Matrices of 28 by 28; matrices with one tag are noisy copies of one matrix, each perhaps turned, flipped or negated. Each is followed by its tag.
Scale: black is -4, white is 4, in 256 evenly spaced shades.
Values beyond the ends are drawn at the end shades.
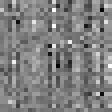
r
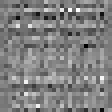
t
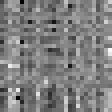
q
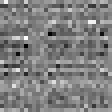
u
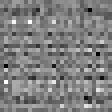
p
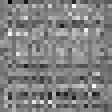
t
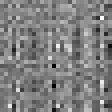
r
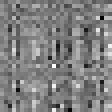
r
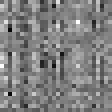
r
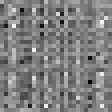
p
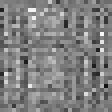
t
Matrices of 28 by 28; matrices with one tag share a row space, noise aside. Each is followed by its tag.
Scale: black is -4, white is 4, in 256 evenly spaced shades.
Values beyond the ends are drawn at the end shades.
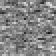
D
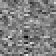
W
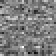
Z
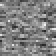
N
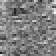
N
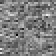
Z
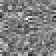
W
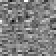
W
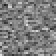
W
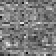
Z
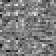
Z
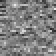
N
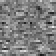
D
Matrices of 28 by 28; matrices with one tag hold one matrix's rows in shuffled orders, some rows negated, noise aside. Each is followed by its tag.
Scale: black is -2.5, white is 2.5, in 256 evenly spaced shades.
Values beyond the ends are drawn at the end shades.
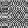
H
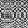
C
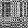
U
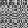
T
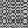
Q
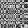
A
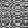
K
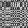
U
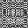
Q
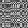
U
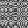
T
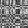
K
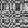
K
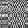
H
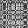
Q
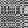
A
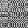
H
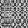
C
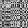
U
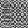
C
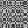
Q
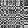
A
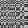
A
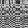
K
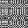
H
